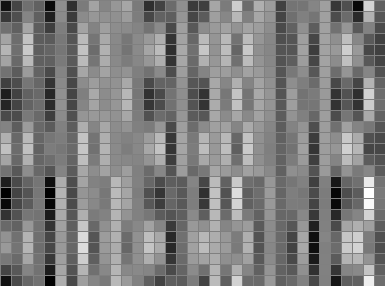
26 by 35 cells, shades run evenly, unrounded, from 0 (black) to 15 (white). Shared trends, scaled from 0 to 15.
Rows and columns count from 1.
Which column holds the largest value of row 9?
34
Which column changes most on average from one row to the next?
1
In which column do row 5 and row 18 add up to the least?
5
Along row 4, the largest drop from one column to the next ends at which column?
16
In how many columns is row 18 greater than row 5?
15
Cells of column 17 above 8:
16
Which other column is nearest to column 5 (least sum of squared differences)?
31
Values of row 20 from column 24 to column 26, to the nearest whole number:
6 9 6
